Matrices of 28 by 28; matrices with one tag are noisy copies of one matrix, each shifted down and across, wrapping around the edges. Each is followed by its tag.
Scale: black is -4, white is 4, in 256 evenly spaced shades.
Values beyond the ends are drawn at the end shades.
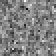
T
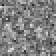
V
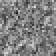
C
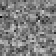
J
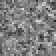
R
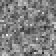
J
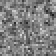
V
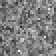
T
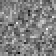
C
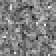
T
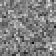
J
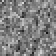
C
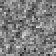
C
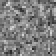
V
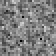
T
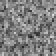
J
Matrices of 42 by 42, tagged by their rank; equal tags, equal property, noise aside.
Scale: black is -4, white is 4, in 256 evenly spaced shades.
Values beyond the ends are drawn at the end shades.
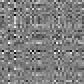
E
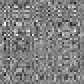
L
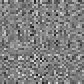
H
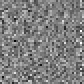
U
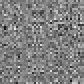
U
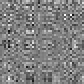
L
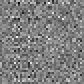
U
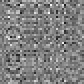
L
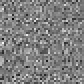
U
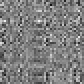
L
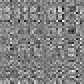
E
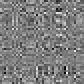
L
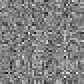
U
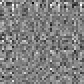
L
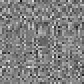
H
